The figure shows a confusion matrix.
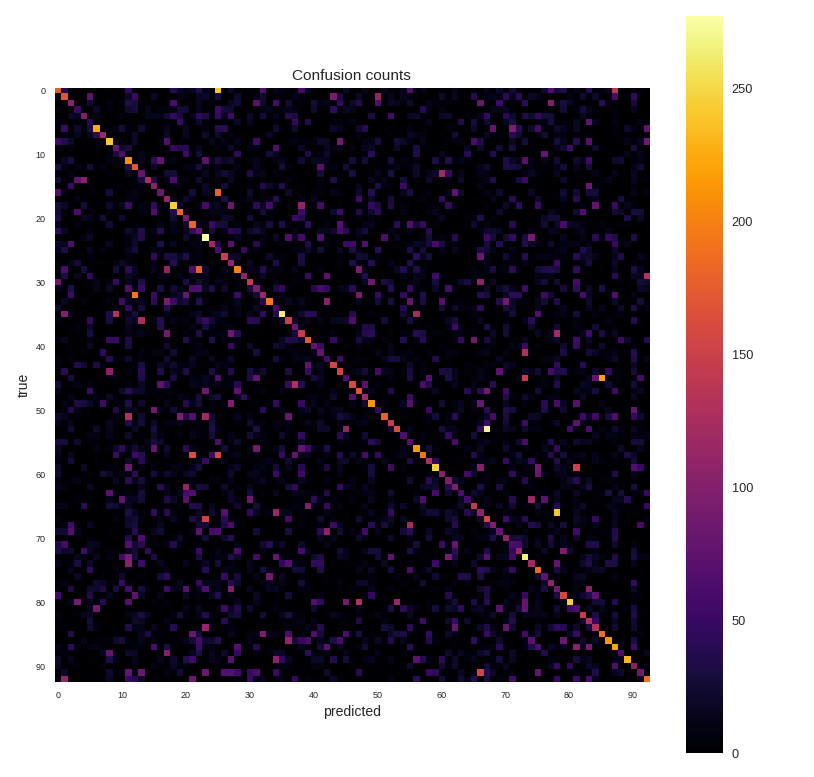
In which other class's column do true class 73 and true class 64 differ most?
74
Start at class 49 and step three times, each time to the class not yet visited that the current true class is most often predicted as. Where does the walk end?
83
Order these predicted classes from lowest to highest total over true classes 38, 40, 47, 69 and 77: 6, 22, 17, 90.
6, 90, 17, 22
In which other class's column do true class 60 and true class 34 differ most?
75
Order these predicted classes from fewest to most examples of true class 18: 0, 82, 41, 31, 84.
82, 0, 31, 41, 84
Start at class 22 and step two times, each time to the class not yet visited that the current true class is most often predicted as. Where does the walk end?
8
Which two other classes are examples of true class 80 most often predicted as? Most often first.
47, 53
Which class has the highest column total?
11
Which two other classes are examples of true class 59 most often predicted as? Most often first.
81, 66
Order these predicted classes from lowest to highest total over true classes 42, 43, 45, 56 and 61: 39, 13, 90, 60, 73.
60, 90, 13, 39, 73
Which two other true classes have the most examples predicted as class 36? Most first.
86, 51
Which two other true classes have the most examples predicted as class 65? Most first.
39, 8
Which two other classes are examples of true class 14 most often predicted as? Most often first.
4, 3
